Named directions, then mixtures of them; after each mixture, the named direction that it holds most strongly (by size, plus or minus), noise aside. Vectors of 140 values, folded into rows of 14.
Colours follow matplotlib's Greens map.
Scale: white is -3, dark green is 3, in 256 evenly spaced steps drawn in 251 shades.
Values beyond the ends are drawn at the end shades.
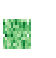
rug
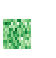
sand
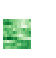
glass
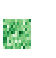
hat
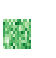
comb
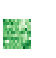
glass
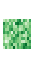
comb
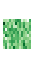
rug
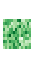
sand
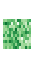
sand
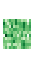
rug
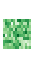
sand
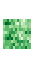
glass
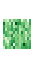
comb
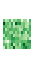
comb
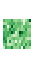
hat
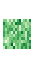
comb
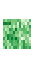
sand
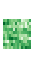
glass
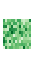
hat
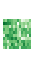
glass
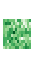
sand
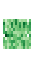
rug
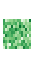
rug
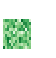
comb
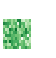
sand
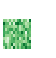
comb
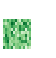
comb
